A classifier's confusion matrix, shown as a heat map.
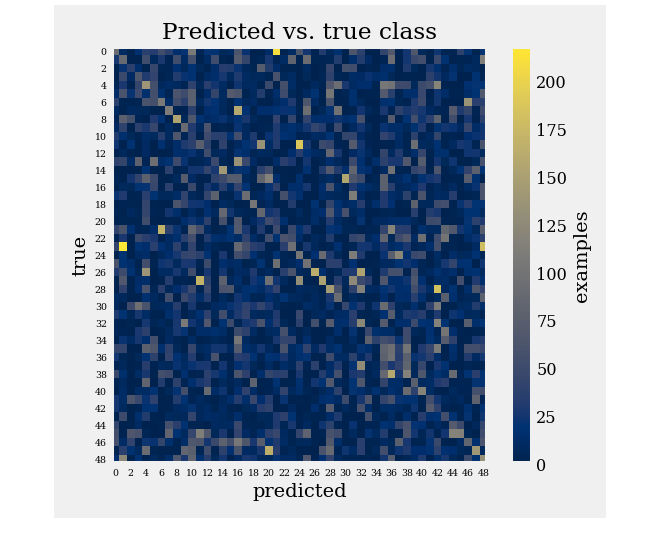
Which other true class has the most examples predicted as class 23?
1
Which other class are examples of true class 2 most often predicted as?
19
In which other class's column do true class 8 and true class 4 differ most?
35
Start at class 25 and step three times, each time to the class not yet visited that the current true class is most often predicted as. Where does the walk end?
46
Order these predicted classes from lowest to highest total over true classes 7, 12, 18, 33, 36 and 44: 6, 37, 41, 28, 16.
6, 41, 37, 28, 16
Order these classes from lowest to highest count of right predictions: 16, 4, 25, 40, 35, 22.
16, 22, 35, 25, 40, 4
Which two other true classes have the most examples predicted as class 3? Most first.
30, 13
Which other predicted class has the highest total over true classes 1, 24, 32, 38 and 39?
36
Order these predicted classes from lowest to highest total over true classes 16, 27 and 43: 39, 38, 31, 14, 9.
9, 38, 39, 14, 31
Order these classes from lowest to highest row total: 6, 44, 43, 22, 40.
43, 44, 40, 6, 22
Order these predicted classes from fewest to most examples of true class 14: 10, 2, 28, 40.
2, 10, 40, 28
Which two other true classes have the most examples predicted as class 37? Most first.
24, 46
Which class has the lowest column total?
34
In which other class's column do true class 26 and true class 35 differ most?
32
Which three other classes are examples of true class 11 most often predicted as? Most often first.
24, 19, 39
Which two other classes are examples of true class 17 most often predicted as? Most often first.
31, 13
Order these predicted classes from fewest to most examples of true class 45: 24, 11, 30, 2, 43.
30, 43, 24, 2, 11
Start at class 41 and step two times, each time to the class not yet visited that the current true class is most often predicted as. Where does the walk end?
20
